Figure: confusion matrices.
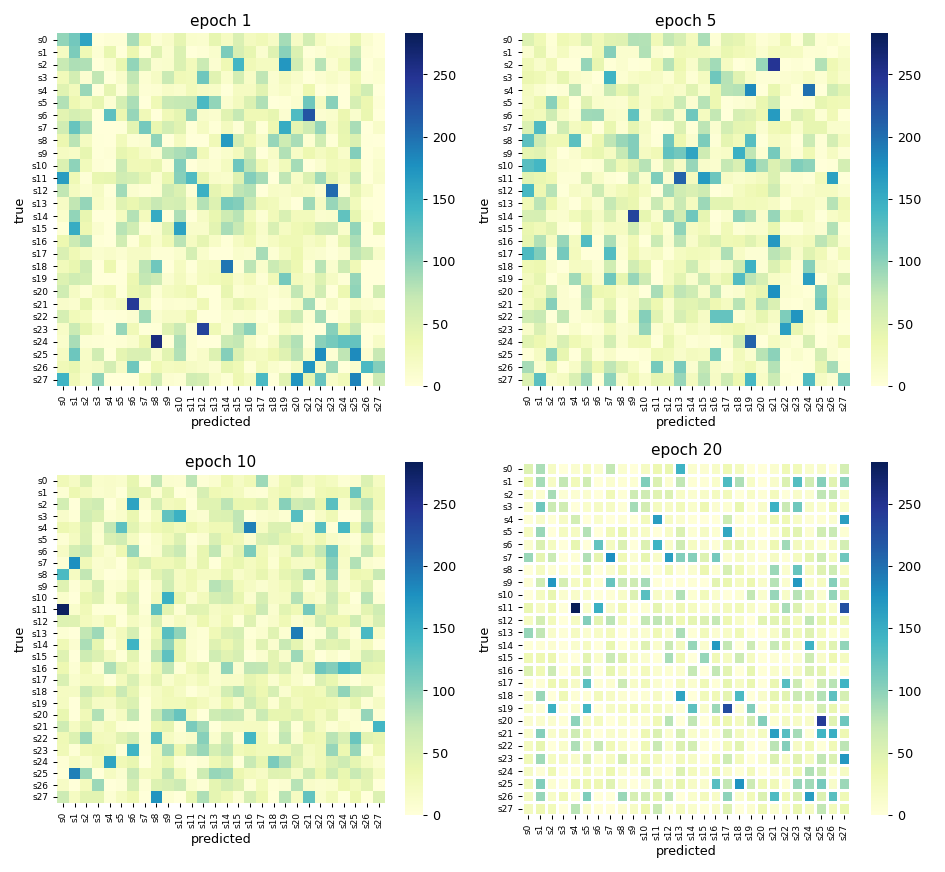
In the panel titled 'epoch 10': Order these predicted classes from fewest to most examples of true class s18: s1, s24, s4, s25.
s1, s4, s25, s24
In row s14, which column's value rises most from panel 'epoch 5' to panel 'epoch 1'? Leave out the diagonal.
s8
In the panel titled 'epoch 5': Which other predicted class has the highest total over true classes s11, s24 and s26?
s13
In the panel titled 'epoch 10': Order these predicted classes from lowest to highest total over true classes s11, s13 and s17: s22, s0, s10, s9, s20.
s22, s10, s9, s20, s0
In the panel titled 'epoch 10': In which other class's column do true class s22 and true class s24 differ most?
s4
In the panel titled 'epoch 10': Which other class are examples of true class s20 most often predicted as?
s10
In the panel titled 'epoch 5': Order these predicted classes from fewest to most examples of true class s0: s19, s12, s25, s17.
s25, s19, s17, s12
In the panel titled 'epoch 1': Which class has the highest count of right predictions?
s25
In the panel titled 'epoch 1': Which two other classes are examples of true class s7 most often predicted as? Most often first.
s19, s1
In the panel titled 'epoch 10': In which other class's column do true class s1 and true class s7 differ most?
s23
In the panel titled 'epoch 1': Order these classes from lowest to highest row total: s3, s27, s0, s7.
s3, s0, s7, s27
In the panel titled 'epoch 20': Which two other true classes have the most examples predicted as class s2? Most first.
s9, s19
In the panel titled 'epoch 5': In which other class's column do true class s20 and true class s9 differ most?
s18
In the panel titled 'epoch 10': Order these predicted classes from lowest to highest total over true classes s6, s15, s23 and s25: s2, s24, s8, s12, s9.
s24, s8, s12, s2, s9
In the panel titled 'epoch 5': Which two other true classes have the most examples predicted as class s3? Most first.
s17, s16
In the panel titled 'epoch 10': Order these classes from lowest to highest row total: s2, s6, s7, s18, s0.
s0, s7, s18, s6, s2
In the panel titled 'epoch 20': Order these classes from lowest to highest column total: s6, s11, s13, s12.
s6, s12, s11, s13
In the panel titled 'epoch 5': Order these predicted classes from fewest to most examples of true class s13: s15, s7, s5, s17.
s5, s17, s7, s15
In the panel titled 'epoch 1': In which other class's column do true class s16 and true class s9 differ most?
s11
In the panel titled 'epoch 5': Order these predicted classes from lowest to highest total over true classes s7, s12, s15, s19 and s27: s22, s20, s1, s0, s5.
s22, s20, s5, s0, s1
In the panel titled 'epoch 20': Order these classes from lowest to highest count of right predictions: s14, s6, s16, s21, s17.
s17, s16, s14, s6, s21
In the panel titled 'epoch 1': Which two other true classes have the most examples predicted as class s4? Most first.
s6, s26
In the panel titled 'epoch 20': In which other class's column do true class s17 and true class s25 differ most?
s18
